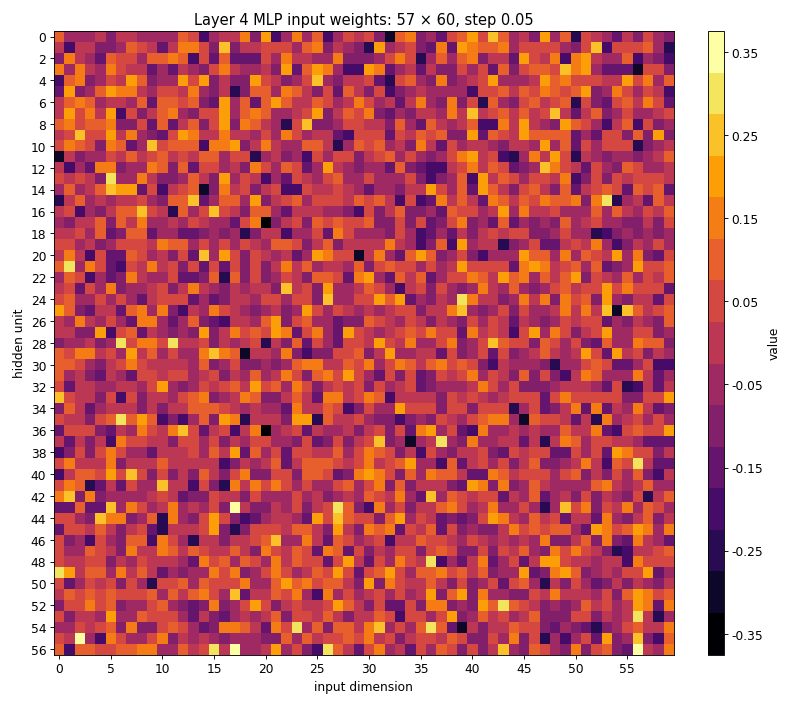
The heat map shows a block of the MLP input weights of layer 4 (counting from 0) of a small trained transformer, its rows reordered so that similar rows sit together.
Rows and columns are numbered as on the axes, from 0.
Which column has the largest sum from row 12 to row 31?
39
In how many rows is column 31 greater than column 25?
29
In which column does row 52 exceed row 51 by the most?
43
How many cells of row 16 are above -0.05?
36
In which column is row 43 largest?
17
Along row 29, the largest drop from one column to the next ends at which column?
18
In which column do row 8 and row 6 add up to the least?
41
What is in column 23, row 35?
0.2
